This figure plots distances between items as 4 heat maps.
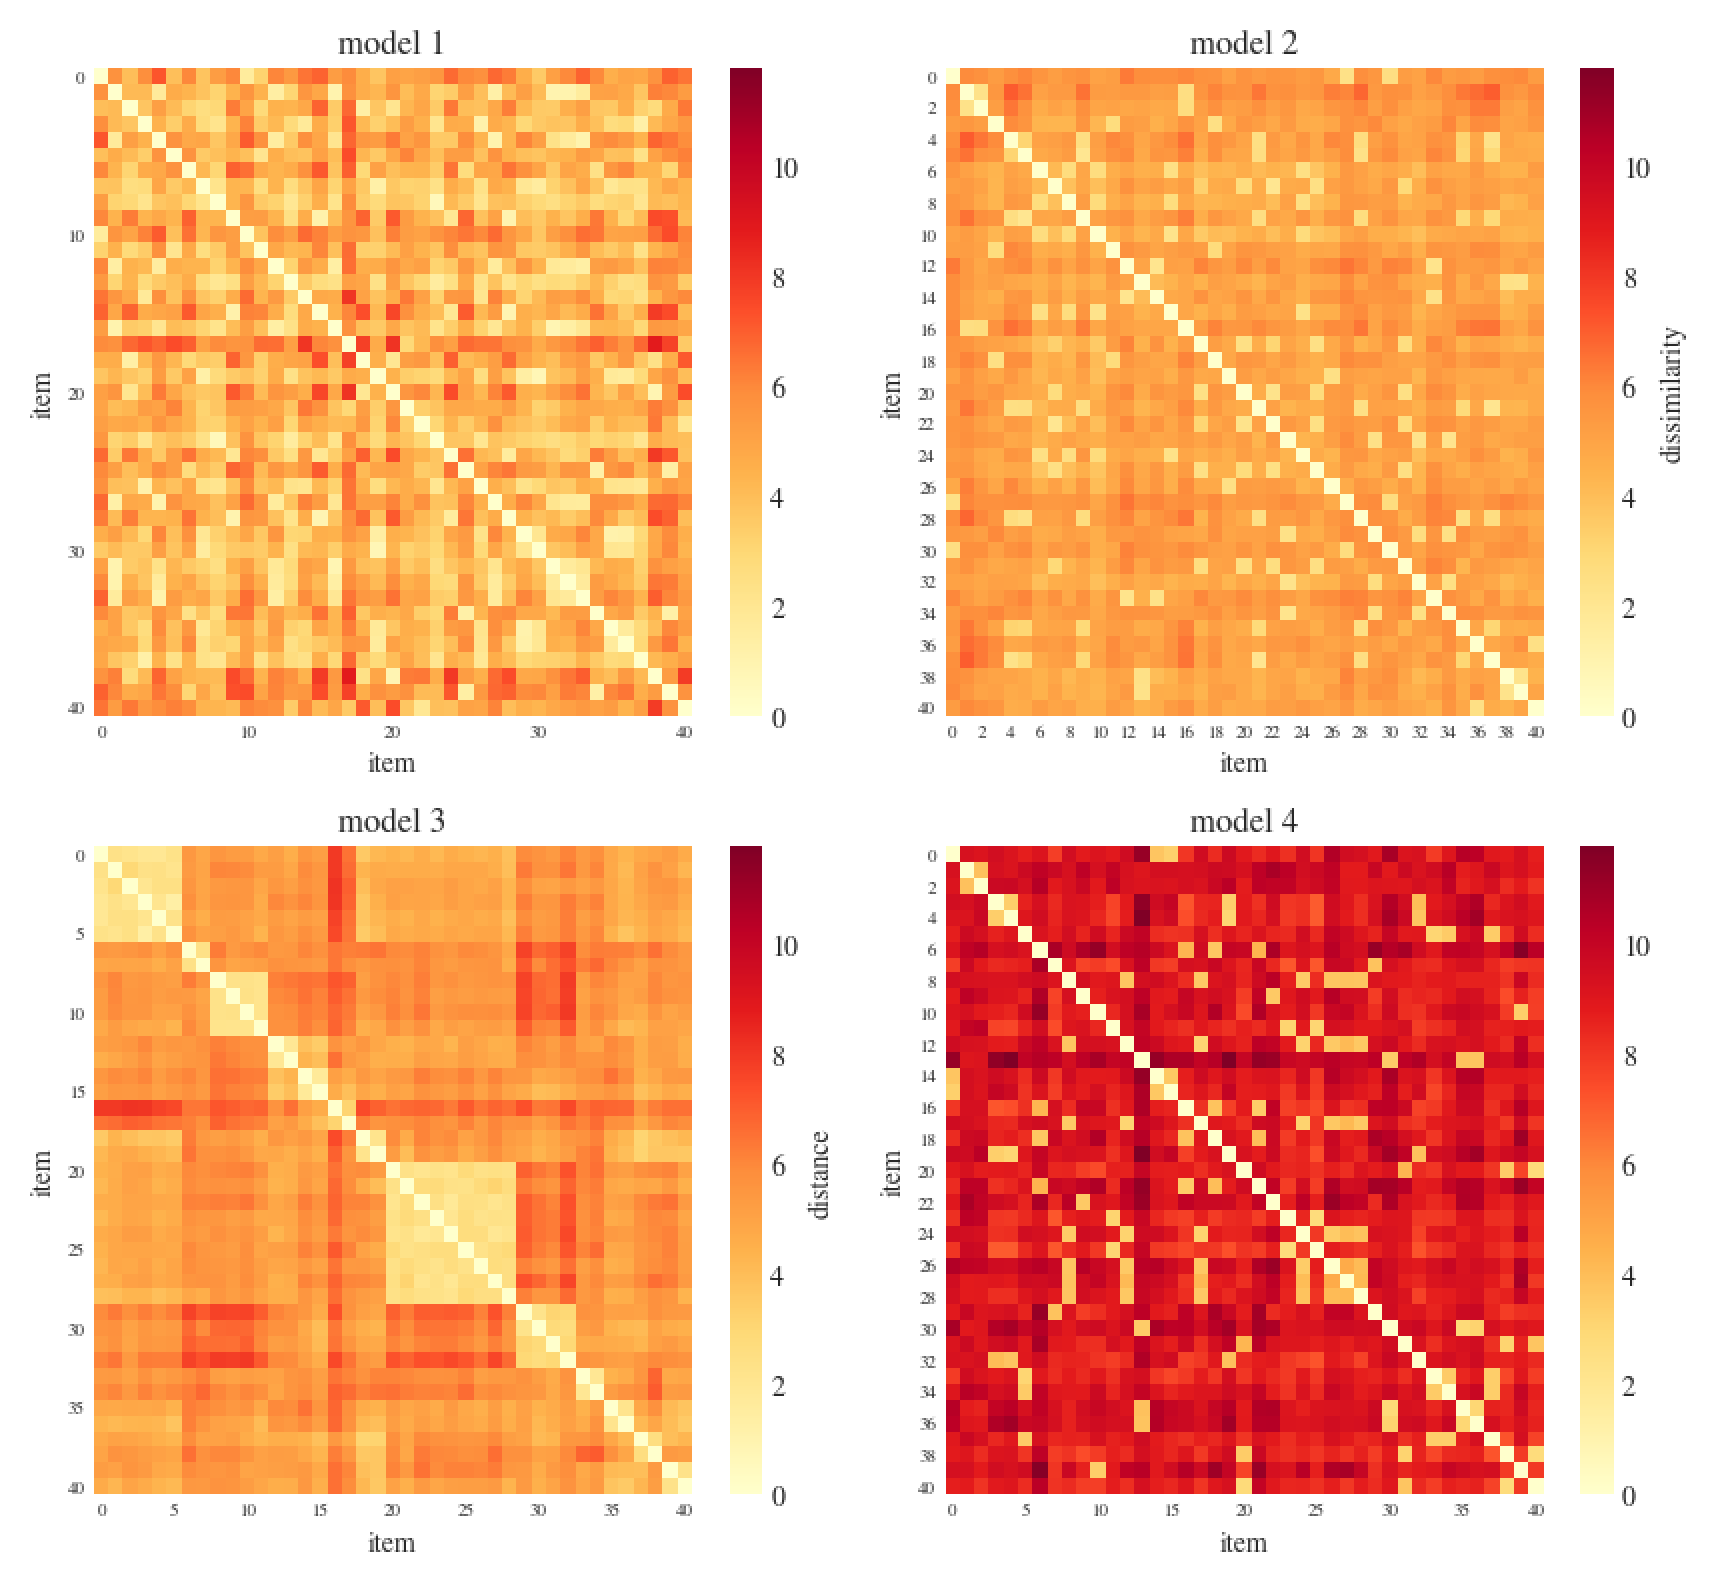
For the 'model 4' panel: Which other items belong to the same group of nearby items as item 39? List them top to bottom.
10
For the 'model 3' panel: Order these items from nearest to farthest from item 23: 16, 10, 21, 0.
21, 0, 10, 16
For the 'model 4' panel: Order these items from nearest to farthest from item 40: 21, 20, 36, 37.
20, 37, 36, 21
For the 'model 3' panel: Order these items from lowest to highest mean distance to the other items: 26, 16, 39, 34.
26, 39, 34, 16
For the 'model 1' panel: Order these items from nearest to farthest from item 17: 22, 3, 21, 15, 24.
21, 22, 24, 15, 3
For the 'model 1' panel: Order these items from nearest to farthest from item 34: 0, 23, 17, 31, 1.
23, 31, 1, 0, 17
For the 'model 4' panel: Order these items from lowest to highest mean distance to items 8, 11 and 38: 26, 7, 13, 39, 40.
40, 26, 7, 39, 13
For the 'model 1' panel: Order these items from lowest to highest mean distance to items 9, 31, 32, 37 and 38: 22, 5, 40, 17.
5, 22, 40, 17
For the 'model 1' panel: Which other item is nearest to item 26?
3
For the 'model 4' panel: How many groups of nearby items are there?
12
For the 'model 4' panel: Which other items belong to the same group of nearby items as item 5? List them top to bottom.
33, 34, 37
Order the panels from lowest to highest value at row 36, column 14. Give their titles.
model 1, model 2, model 3, model 4
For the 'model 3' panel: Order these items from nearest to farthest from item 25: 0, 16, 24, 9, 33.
24, 0, 9, 33, 16
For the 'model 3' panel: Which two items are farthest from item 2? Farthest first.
16, 17
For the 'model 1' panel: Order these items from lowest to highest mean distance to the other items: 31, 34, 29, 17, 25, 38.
31, 29, 34, 25, 38, 17
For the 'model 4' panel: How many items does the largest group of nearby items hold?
7
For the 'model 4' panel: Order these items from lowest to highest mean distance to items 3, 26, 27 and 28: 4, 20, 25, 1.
4, 25, 20, 1
